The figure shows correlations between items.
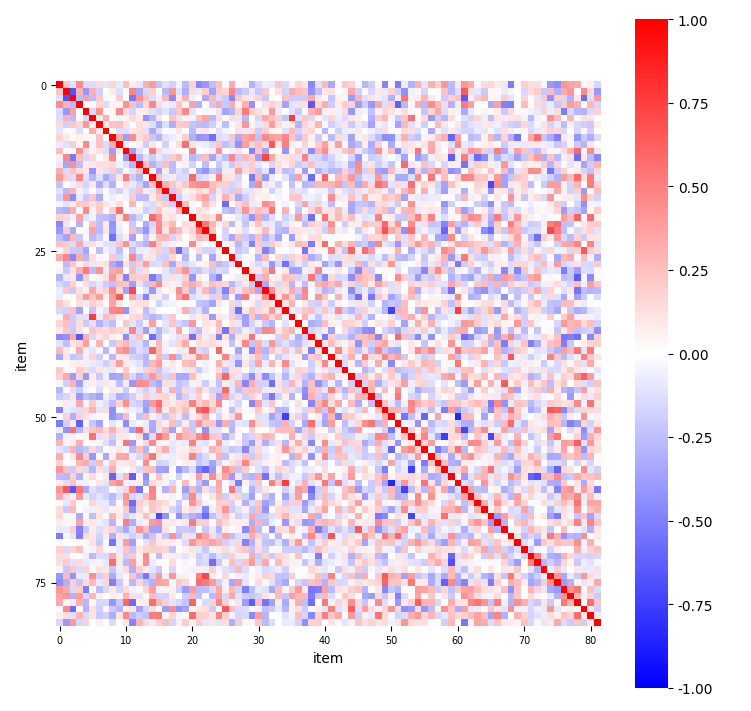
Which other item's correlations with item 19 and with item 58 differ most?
53
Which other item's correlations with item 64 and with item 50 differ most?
60
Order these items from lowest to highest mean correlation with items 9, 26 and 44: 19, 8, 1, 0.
19, 8, 0, 1
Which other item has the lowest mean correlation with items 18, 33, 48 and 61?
38
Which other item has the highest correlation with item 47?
51
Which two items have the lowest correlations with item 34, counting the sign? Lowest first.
50, 27
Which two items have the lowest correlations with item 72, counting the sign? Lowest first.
59, 23
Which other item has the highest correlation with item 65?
58
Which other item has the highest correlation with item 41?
68
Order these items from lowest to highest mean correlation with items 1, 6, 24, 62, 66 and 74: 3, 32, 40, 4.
4, 32, 40, 3
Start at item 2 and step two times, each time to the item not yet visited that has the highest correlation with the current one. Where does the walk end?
12
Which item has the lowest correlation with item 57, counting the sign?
55
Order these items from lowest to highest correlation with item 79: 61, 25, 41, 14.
14, 61, 41, 25
